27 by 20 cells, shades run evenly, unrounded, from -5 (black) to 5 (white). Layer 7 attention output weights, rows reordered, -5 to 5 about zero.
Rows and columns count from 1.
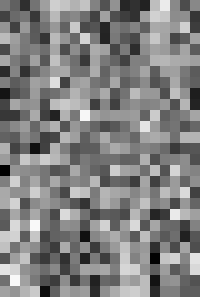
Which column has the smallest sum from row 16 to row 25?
16
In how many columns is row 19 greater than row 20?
11
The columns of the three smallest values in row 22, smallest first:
9, 19, 5
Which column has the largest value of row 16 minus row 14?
18
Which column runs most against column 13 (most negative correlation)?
6
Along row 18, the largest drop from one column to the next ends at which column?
20
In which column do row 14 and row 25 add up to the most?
1
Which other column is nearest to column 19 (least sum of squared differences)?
8
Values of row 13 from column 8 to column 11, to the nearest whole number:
1 -1 0 2
